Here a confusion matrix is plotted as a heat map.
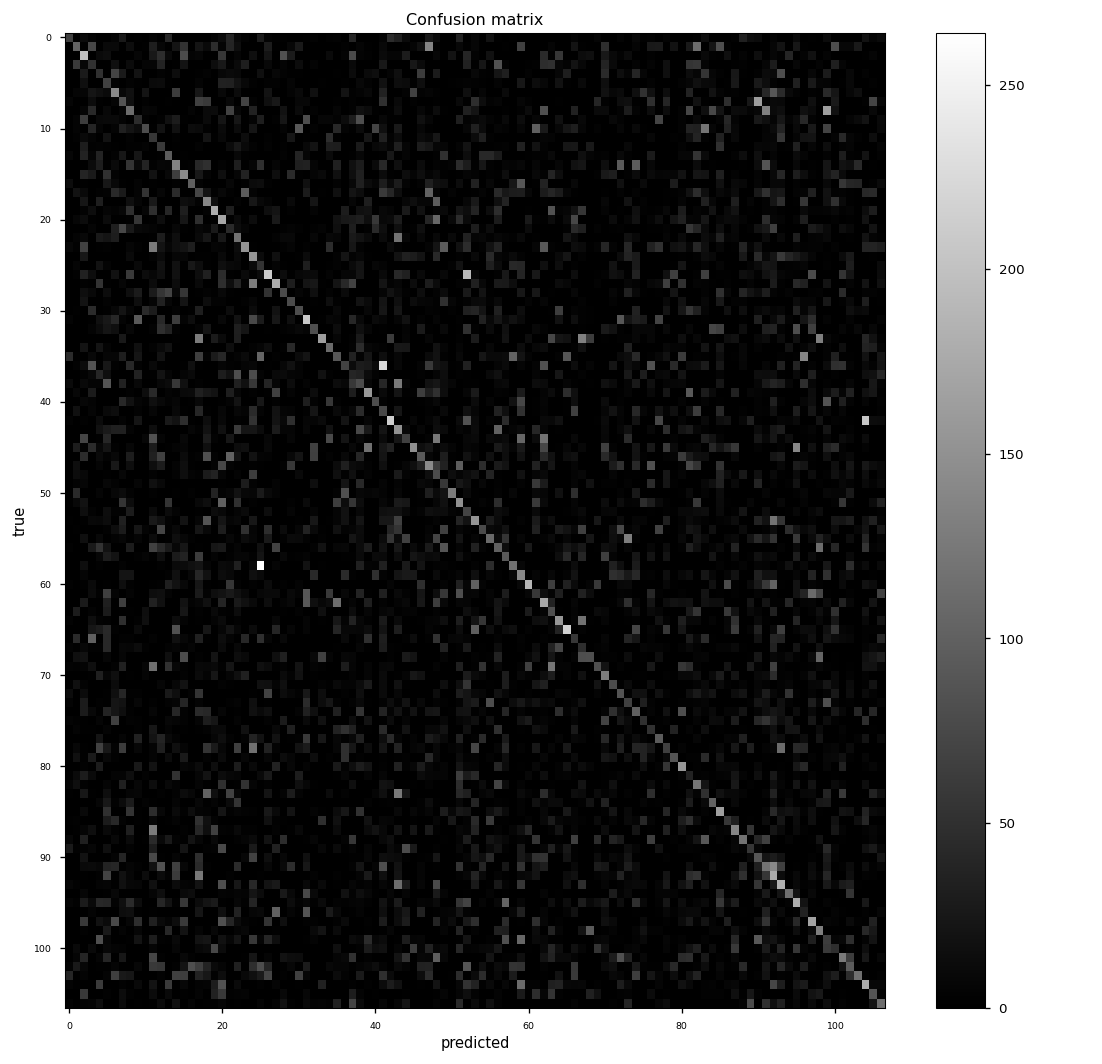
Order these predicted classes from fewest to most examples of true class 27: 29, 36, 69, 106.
69, 106, 29, 36
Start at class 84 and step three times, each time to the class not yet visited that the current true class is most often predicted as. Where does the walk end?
56
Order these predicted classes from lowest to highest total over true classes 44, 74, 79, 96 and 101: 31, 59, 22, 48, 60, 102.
60, 22, 102, 31, 59, 48
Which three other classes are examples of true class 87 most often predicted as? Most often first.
11, 19, 89
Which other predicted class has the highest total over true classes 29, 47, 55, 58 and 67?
25
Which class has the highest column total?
92
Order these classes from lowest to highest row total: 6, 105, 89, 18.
105, 89, 18, 6
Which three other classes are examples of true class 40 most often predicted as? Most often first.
99, 59, 34
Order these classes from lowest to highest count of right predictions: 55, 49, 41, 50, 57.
49, 41, 57, 55, 50
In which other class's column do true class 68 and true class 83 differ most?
43
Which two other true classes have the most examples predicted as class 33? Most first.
68, 86
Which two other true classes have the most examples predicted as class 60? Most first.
69, 87
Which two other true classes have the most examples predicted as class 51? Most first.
47, 61
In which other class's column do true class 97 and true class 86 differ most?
20
